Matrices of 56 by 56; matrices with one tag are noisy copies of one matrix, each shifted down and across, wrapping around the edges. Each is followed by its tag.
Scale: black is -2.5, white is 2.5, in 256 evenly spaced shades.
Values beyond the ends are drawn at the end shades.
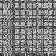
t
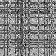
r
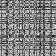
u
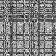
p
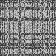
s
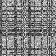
p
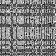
s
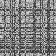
p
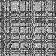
r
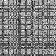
t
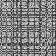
u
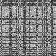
p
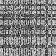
s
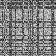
p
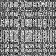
s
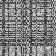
p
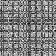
t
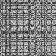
u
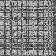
t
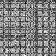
t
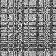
p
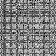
t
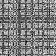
t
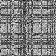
r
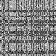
s
